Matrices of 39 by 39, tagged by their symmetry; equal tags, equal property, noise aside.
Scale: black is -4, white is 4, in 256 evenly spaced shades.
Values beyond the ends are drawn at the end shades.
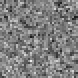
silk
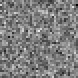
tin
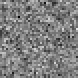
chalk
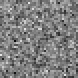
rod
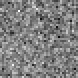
silk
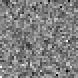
tin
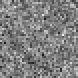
silk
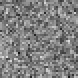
tin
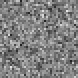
rod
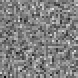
chalk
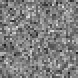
rod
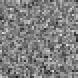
chalk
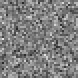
chalk
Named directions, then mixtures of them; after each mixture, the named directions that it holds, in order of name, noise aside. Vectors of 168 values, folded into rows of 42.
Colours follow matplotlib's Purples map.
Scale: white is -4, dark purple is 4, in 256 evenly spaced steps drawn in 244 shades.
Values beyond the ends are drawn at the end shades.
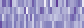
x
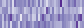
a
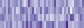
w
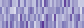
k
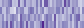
k.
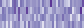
k, x.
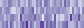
k, w.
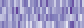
a, w.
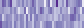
x.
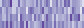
k, x.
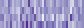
k, w.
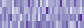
a, w.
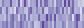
k, w.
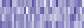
x.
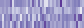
a, x.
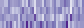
k, w.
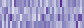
a.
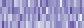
a, w.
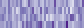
w.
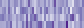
w.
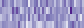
a, w.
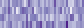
w.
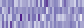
a, k.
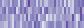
k, w.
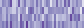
k, x.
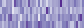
a, w.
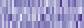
a.
